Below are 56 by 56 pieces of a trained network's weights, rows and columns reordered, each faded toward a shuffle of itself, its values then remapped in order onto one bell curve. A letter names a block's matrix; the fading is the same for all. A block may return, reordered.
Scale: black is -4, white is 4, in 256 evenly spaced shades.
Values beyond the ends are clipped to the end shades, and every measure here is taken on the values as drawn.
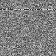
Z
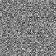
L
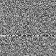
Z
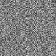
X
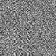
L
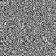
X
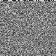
Z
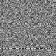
Z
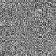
X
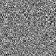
L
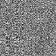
L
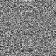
Z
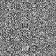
L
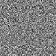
L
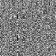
L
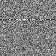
Z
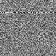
Z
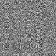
X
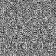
Z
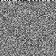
Z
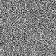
Z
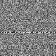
Z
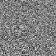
Z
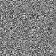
Z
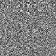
L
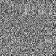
L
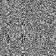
L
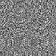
X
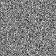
Z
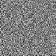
X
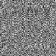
X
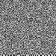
Z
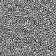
X
